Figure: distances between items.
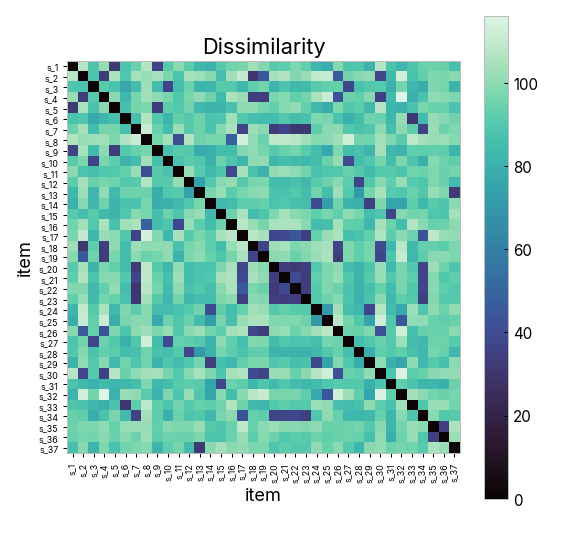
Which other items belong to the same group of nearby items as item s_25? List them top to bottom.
s_32
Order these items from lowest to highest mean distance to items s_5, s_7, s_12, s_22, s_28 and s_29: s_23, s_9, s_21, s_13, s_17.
s_23, s_21, s_17, s_9, s_13
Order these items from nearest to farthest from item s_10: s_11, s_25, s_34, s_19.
s_34, s_11, s_25, s_19
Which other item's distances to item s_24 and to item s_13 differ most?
s_37
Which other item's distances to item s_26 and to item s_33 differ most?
s_6
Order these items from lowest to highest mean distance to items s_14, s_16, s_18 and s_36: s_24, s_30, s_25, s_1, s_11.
s_11, s_24, s_30, s_25, s_1
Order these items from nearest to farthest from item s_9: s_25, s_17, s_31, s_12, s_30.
s_25, s_31, s_12, s_17, s_30
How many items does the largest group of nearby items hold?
7
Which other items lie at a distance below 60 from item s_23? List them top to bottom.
s_7, s_17, s_20, s_21, s_22, s_34
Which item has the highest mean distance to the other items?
s_8
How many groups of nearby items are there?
12
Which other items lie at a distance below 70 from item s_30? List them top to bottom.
s_2, s_4, s_18, s_19, s_26
